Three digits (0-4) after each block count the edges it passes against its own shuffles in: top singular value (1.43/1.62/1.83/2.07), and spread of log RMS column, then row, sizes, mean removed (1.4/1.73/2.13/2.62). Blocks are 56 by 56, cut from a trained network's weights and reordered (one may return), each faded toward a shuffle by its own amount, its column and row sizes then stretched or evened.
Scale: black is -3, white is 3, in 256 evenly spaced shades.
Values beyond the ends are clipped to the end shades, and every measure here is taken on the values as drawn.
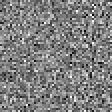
2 2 0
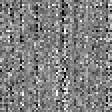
1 4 1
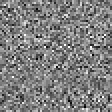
2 0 2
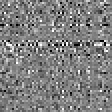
4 3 4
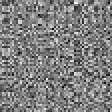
4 1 0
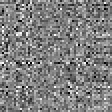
3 3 2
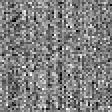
3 0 2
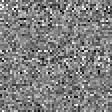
1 0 3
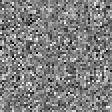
1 2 0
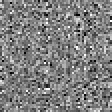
1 3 0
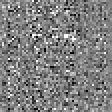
1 4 2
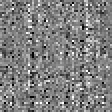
1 3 3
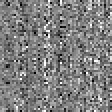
1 4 1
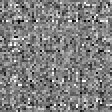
0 0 3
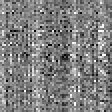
4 0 4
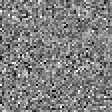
1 1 1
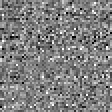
1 1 3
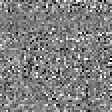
1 1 4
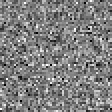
2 0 3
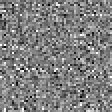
2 2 3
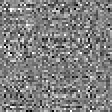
3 2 4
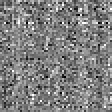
1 0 3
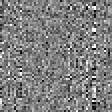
4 4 0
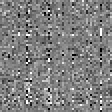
1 4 2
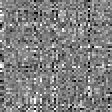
4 3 3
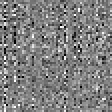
3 4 2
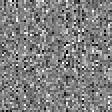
2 4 1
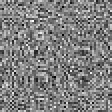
4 0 0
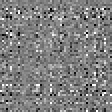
2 4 4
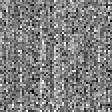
2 2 0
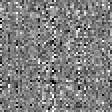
2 4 0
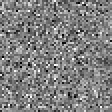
1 2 2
